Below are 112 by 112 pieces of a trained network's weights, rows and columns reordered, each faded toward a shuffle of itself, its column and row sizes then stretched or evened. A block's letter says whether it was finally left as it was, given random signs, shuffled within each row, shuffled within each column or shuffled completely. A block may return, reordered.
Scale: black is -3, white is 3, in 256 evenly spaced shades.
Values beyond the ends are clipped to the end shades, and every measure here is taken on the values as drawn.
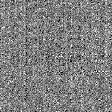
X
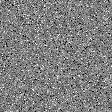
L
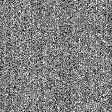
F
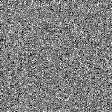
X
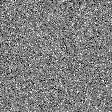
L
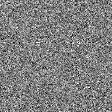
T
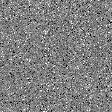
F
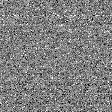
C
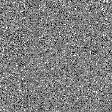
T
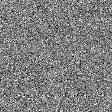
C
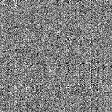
X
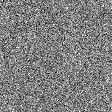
L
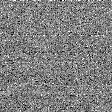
C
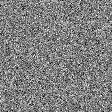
L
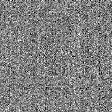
X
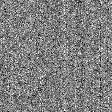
F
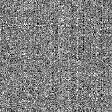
X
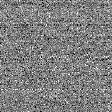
X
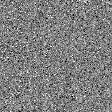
F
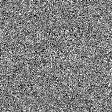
C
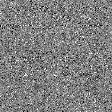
T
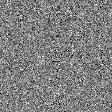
T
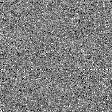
T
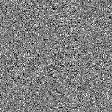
X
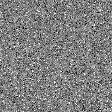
F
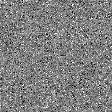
T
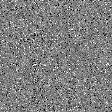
T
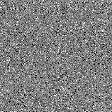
X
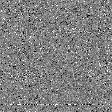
T
